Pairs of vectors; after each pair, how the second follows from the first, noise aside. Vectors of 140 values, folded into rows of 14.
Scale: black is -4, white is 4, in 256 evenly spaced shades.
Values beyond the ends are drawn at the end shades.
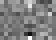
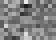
reversed.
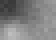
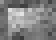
wrapped around, negated.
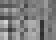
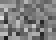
sign-scrambled.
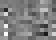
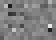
reversed, partly zeroed.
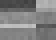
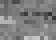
wrapped around, partly zeroed.
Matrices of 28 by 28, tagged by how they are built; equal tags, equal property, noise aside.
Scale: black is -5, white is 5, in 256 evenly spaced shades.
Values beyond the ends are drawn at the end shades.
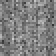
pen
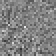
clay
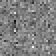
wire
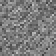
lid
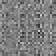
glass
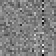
wire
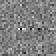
glass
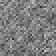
lid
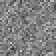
lid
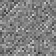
lid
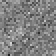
lid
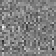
glass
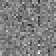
wire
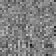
glass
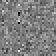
wire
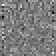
wire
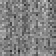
pen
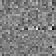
glass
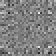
glass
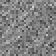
lid
